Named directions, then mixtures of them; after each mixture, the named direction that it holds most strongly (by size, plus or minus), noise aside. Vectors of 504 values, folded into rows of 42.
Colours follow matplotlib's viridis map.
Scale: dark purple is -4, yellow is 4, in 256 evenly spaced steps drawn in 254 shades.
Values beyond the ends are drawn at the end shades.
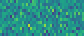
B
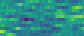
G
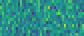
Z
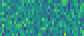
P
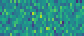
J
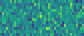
J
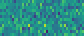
B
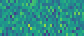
B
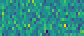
B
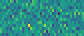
B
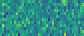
P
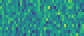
Z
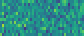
P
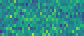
B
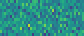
B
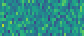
P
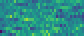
G
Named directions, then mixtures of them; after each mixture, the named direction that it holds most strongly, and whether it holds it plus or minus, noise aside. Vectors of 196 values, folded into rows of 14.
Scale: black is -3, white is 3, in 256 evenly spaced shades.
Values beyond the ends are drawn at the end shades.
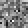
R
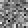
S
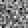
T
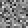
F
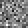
F, plus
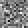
S, plus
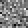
F, minus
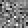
F, plus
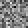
F, minus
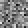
S, plus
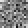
S, plus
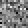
T, minus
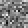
R, plus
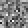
R, plus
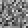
F, minus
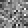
S, minus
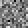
F, minus
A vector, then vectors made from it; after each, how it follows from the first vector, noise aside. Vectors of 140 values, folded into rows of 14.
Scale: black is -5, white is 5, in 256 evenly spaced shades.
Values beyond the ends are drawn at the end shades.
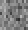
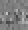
reversed, partly zeroed.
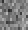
reversed.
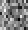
scaled up.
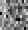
scaled up.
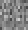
sign-scrambled.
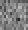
sign-scrambled.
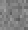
shrunk.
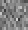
sign-scrambled.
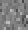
reversed, negated, partly zeroed.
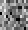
scaled up.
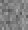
reversed, shrunk.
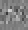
reversed, negated, partly zeroed.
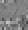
reversed, negated, partly zeroed.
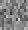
sign-scrambled.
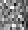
wrapped around, negated, scaled up.
